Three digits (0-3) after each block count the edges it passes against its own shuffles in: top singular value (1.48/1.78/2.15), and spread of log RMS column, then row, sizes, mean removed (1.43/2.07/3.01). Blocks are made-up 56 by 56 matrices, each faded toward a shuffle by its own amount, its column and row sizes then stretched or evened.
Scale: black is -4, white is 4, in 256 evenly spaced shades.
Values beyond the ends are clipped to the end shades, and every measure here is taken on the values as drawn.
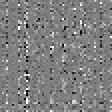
2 3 1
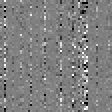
1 3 0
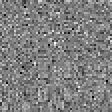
2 0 0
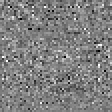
0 0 2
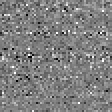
0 0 2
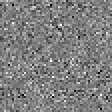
0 0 1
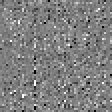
1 2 1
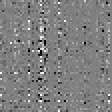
2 3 1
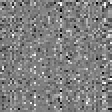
3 2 1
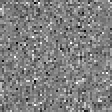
1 1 0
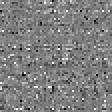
1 1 2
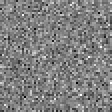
1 0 0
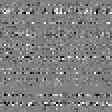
2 1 3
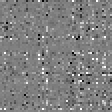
0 2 2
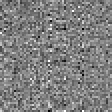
2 2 0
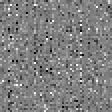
1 2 0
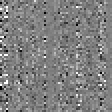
1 3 1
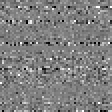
2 0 3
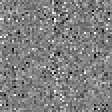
0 1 1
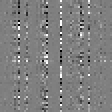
3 3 1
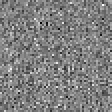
1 0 1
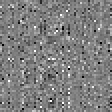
2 2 0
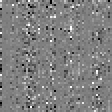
1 3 1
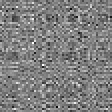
3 1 1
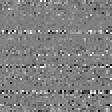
2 0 3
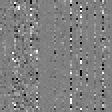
1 3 0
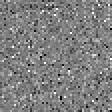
0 0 0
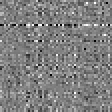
3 1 2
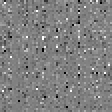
1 2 1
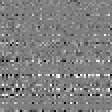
3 1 3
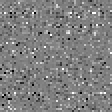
1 0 1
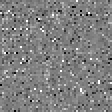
0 0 1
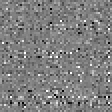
2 1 2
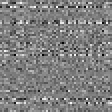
3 0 3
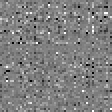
1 2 2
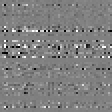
2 1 3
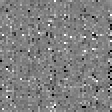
0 2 1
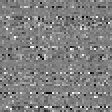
2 0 3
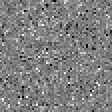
1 1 0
